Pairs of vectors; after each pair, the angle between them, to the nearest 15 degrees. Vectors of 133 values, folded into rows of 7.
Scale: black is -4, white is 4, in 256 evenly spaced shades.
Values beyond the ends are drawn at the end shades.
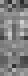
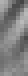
75 degrees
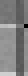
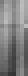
120 degrees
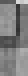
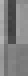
105 degrees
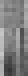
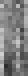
30 degrees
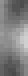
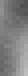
60 degrees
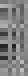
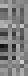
15 degrees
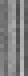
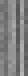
15 degrees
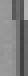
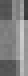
150 degrees
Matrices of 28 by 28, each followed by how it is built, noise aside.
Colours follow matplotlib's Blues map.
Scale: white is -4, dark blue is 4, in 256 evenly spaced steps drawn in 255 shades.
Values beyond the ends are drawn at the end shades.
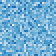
repeating columns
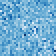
block diagonal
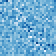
banded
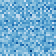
repeating columns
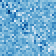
banded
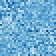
block diagonal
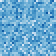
repeating columns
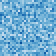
noise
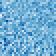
lower triangular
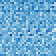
repeating columns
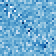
banded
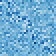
banded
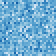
noise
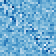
banded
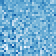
lower triangular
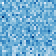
blocks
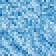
Toeplitz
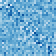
banded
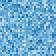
noise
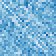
Toeplitz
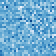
upper triangular
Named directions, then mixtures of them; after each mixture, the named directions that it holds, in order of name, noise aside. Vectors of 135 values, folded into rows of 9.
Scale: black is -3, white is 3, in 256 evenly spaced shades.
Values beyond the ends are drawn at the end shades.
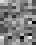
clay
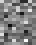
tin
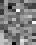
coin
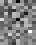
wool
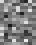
tin.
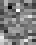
clay, coin.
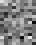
clay.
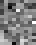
coin.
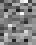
tin.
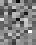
wool.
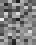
tin, wool.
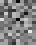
wool.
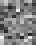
clay, coin.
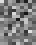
tin, wool.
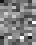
clay.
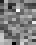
coin.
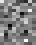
tin, wool.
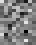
tin, wool.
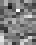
clay, coin.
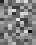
tin, wool.
